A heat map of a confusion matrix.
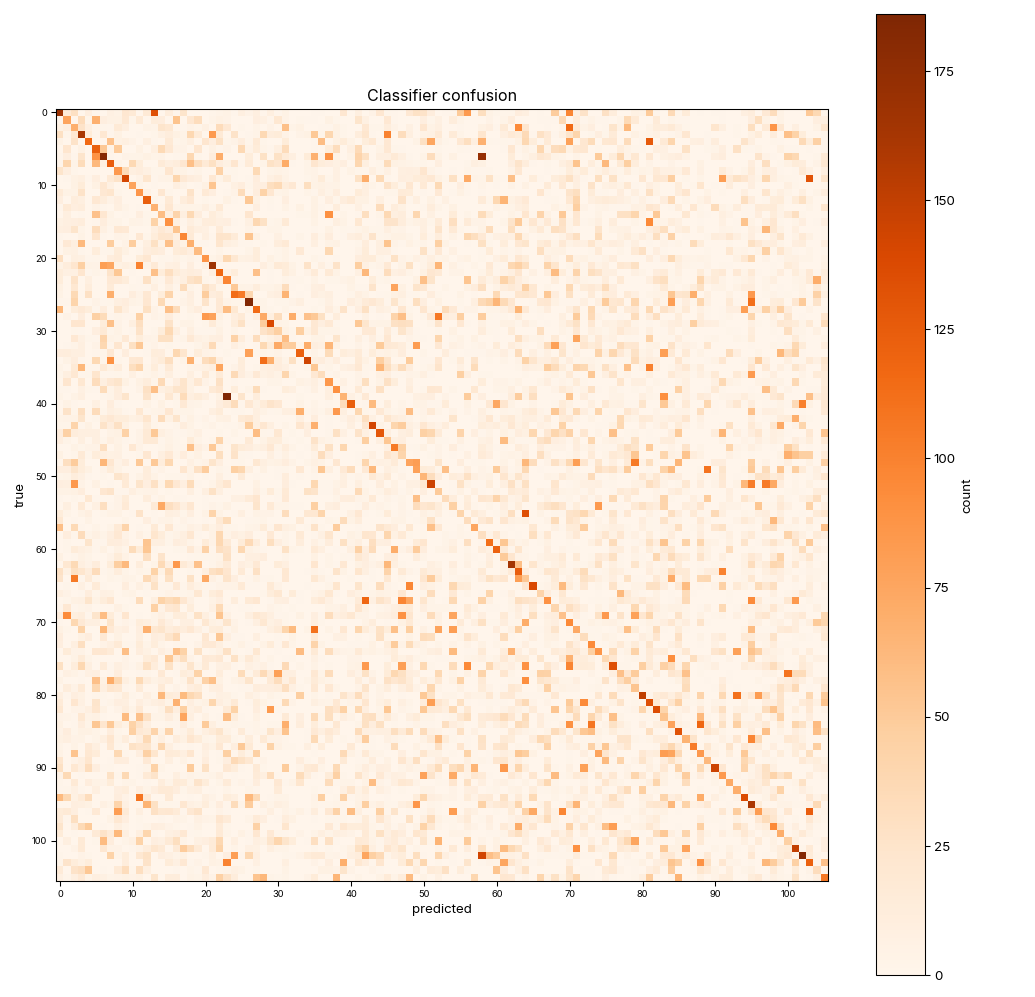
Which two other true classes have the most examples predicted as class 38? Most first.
41, 105
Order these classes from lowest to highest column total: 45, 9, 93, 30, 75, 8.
93, 30, 75, 9, 8, 45
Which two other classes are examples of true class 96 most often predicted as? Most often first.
103, 69
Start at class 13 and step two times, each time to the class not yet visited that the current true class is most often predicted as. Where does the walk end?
35
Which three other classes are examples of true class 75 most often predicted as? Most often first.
84, 70, 15
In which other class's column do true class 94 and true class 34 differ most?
28
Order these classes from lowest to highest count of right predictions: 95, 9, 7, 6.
7, 9, 95, 6
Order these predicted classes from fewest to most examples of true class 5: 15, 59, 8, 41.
59, 15, 41, 8
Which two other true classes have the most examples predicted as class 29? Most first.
82, 34
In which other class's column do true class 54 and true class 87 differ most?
74
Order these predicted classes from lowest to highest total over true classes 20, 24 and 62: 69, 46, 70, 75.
69, 75, 70, 46
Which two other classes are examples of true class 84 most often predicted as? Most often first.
88, 73
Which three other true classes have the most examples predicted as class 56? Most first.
76, 0, 9
